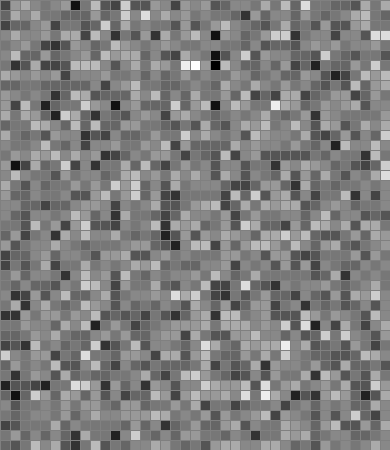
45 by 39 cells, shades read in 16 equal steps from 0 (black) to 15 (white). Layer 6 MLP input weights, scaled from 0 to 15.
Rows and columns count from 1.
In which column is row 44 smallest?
12
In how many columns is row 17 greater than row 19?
15
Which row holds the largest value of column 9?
36
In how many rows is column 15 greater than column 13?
14
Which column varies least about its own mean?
4
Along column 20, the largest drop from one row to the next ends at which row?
8
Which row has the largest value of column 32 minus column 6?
5
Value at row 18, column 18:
10
